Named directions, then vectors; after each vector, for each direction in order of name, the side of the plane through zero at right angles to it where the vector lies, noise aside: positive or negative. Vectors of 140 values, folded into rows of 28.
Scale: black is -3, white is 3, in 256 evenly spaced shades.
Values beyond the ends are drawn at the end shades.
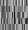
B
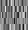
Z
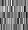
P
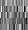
positive, positive, negative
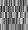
negative, negative, positive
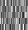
positive, negative, negative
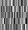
positive, positive, positive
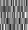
positive, negative, negative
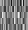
negative, negative, negative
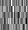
positive, positive, positive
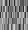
negative, negative, positive
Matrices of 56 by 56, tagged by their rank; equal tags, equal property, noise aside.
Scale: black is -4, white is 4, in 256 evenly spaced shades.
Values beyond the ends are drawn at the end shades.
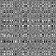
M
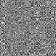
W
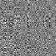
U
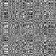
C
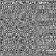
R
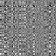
C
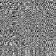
U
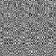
R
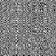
U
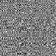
U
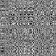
R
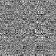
U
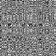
W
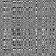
M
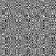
C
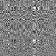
R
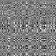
C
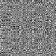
U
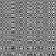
M
